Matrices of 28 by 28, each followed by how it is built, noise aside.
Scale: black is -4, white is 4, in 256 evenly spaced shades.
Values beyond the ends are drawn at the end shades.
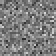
repeating columns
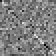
diagonal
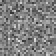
repeating columns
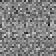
repeating columns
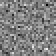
low rank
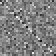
diagonal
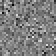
block diagonal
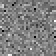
sparse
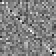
diagonal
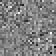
block diagonal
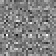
low rank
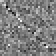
diagonal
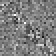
banded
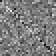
diagonal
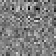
low rank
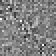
block diagonal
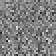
repeating columns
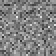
repeating columns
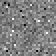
sparse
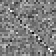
diagonal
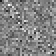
banded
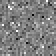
sparse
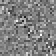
block diagonal
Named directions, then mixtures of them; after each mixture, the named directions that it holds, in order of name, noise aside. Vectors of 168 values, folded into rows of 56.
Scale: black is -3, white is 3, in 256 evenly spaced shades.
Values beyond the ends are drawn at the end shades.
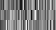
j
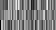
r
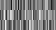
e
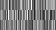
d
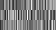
d, j.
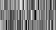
j.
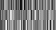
e, j.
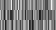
e.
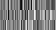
d, j.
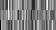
d, r.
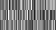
d.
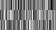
e.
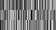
d, j.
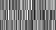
d.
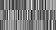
d, j.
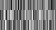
e.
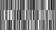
e, r.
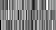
d, r.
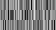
d, e.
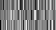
j, r.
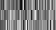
j.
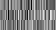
d.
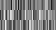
e.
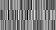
d.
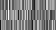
d, r.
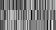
d, j.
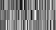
j.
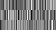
d, j.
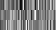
j.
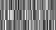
d, e.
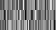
e, j.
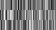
e.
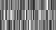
e, r.
